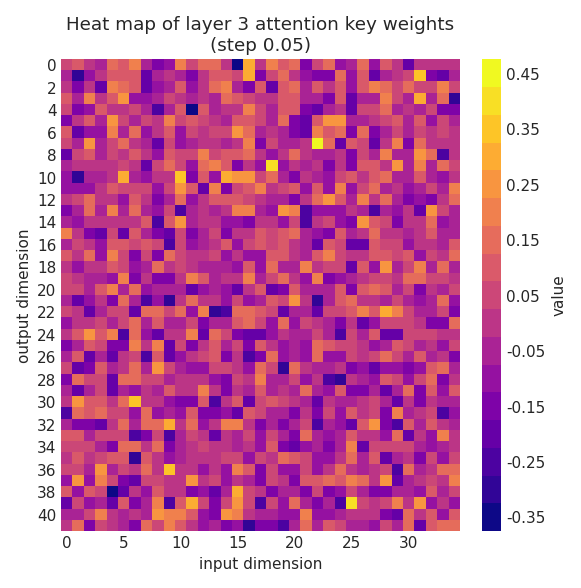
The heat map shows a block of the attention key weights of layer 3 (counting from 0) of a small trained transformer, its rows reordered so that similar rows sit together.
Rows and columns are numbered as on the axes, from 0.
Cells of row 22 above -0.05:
22
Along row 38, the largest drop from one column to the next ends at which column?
4
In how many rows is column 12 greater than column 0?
20
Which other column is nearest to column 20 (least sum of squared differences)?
32
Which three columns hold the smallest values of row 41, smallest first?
16, 19, 31
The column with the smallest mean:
21
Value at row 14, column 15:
-0.1
